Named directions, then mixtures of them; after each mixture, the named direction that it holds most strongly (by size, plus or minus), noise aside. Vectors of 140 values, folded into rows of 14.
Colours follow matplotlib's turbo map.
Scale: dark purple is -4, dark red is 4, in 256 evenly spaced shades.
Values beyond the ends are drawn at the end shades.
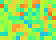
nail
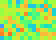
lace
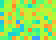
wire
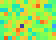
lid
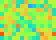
lace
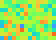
lid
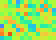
lace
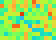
nail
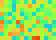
wire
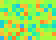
lid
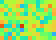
lid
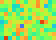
lid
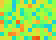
wire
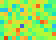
lid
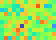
lid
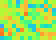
lace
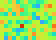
lid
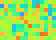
nail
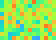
wire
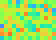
lace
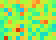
lid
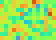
nail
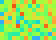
wire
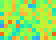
wire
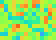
nail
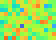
lid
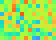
wire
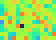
wire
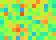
lid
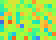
wire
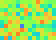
lid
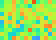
wire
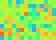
lace
